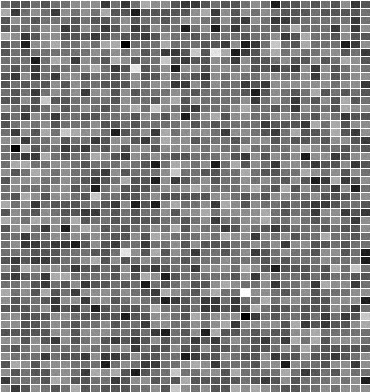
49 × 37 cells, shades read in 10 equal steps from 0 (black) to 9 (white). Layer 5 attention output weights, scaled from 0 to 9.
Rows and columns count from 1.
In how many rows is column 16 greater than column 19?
20
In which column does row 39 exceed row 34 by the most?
16
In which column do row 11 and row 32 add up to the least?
37
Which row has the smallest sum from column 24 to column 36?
40
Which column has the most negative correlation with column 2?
15
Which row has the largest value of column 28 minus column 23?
6
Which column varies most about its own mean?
25
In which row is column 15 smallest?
36
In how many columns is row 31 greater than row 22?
9
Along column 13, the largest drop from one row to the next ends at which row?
33
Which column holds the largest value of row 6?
28
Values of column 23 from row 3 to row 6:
5 4 4 2
